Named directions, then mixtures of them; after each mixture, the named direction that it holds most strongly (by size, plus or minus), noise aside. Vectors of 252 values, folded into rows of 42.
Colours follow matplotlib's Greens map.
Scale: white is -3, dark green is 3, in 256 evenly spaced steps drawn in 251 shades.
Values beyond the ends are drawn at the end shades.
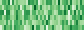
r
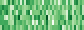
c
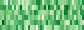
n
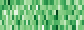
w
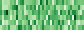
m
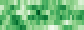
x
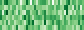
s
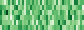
c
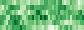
x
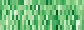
w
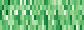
c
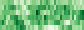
x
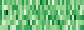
m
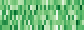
w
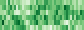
x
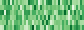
r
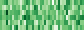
s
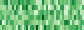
n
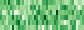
w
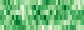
x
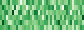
n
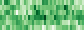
x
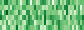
s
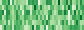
r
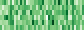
c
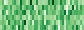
s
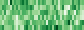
r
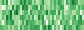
n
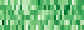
n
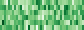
n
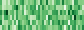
m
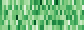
m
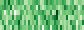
w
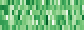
c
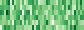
r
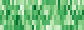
r
